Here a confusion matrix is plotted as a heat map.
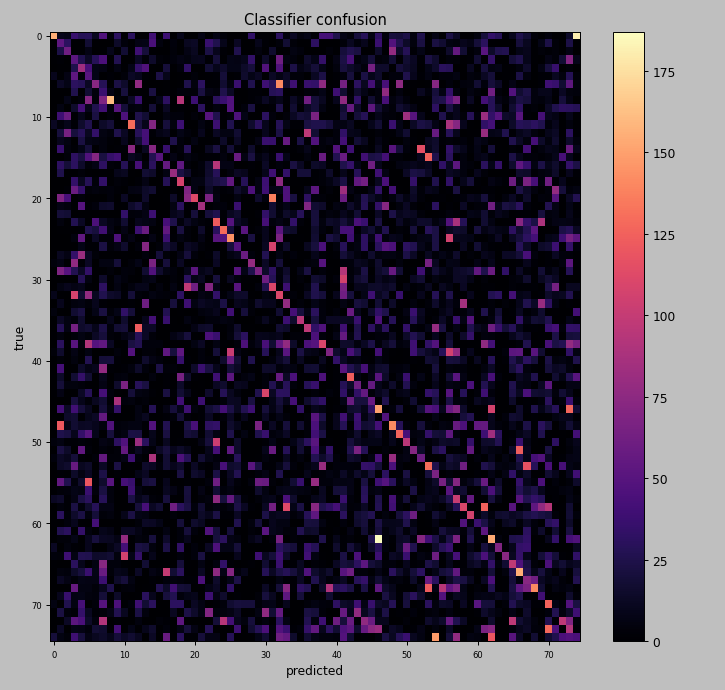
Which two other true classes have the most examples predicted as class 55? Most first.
68, 69
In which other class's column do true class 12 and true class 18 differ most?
36
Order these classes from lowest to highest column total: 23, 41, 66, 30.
30, 23, 66, 41
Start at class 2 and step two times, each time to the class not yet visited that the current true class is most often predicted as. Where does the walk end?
1
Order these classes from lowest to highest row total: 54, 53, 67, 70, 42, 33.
54, 33, 67, 42, 70, 53
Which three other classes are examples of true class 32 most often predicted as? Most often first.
3, 5, 41
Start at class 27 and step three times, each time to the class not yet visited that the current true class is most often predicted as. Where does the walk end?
9
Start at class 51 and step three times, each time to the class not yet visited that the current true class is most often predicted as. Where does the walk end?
23
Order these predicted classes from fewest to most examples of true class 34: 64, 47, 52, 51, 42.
64, 52, 47, 51, 42
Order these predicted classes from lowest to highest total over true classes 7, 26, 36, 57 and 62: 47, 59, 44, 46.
44, 59, 47, 46
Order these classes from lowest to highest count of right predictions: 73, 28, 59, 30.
30, 28, 73, 59
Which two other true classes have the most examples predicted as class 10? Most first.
64, 62
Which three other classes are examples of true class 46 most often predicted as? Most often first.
73, 62, 57
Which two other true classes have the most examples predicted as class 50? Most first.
10, 63
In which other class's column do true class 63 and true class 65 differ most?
7
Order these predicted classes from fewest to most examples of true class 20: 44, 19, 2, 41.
44, 2, 41, 19
